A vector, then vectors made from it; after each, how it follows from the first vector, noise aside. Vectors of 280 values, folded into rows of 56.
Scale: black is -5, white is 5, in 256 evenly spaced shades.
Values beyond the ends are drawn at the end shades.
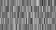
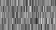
wrapped around, negated.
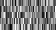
wrapped around, negated, scaled up.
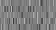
reversed, negated, partly zeroed.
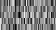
wrapped around, negated, scaled up.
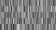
reversed.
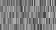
wrapped around, negated.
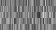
wrapped around, negated.
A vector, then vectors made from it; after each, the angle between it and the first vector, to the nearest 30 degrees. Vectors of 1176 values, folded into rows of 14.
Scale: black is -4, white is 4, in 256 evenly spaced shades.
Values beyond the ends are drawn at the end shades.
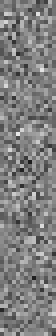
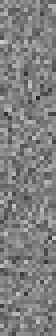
90 degrees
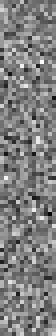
90 degrees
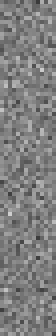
60 degrees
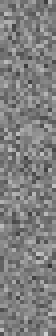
30 degrees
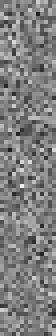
150 degrees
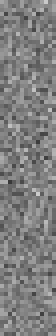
120 degrees
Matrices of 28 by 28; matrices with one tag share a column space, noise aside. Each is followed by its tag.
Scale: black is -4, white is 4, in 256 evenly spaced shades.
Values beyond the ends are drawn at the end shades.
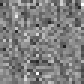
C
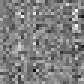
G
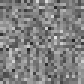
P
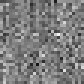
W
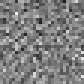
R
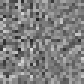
R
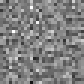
R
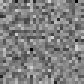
R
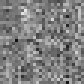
G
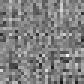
W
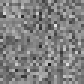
G
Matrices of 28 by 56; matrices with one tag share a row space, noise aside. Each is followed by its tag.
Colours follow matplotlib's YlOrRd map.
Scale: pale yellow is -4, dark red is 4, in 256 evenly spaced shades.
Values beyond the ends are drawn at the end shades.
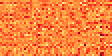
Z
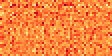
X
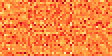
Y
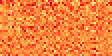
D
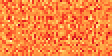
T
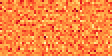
D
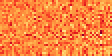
Z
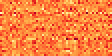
X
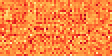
Y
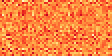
T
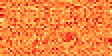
X
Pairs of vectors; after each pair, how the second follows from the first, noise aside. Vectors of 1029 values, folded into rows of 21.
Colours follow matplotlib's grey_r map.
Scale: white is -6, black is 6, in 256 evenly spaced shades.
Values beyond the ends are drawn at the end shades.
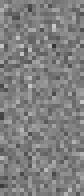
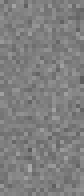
reversed, shrunk.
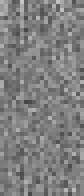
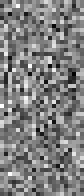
wrapped around, negated, scaled up.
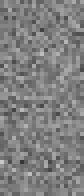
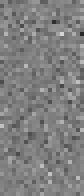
reversed, negated, partly zeroed.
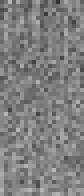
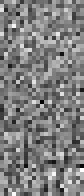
wrapped around, negated, scaled up.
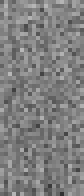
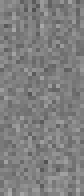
reversed, shrunk.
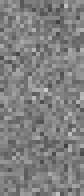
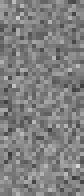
wrapped around.
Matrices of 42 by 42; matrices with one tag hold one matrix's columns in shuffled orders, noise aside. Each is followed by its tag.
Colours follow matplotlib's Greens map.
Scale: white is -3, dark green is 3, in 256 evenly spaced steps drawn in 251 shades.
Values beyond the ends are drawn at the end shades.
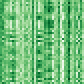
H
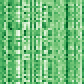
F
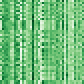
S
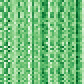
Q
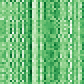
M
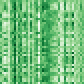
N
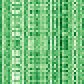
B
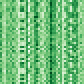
Q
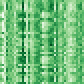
N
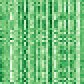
H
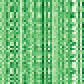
Q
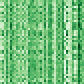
F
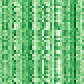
F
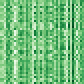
F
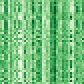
H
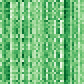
M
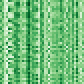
Q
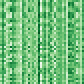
Q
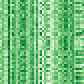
B
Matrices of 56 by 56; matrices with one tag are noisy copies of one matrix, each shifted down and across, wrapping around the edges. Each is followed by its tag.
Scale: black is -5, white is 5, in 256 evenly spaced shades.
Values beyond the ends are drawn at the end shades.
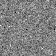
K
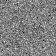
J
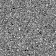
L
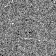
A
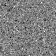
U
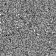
L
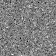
K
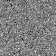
L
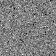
J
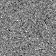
J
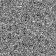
A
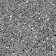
K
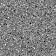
U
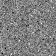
U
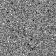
U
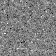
A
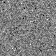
J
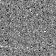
A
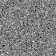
K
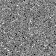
K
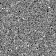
K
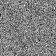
L
